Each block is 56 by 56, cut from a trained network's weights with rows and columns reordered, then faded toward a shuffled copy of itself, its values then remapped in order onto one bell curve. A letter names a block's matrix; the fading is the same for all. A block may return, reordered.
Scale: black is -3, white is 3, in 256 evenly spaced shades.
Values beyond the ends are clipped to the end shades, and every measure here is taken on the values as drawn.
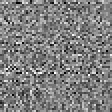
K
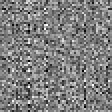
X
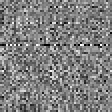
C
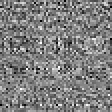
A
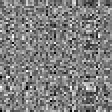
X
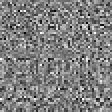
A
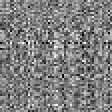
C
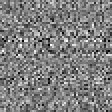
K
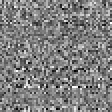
K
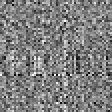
C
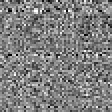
K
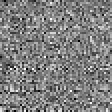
K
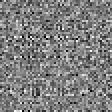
A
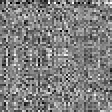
C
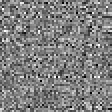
A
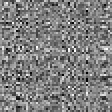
X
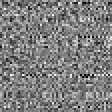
K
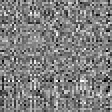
C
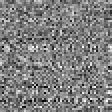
K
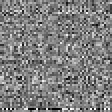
C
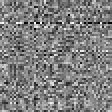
C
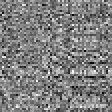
A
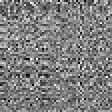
K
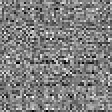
A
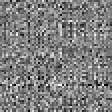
C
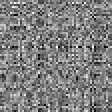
C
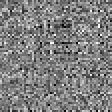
A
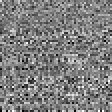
A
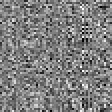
X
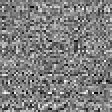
K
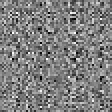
X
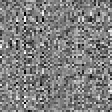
X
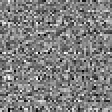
A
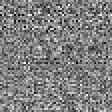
K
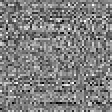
A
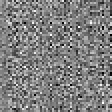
X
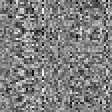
X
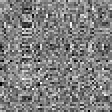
K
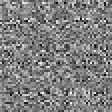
A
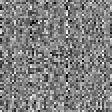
X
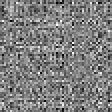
X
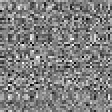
K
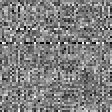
C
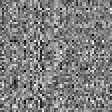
X
